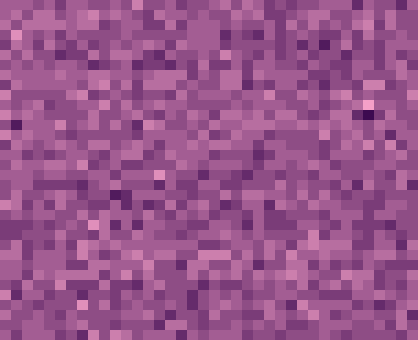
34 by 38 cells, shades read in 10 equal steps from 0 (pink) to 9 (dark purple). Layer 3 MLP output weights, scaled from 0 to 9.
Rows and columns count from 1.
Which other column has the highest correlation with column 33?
4
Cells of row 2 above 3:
25
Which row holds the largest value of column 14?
21
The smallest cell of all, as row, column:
11, 34
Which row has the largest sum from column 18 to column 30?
18
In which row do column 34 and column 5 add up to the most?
12
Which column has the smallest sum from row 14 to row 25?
2
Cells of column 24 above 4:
16
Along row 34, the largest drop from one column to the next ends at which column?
9
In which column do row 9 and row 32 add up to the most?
23
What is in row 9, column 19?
5
